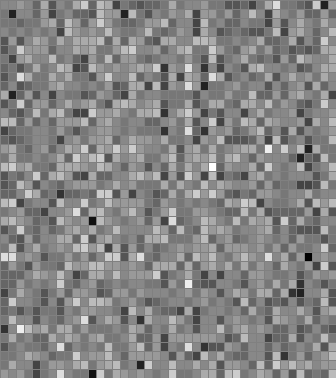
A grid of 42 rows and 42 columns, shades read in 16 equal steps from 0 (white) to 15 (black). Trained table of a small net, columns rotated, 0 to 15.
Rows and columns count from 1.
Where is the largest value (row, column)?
29, 39
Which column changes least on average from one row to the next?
6
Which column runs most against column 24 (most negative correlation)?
26
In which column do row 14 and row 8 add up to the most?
28
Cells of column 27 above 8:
3
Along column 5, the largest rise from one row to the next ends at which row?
21
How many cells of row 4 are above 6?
31
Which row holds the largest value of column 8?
22
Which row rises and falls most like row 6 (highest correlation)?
12
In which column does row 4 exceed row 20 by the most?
8
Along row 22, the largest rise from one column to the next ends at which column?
15
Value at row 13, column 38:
11
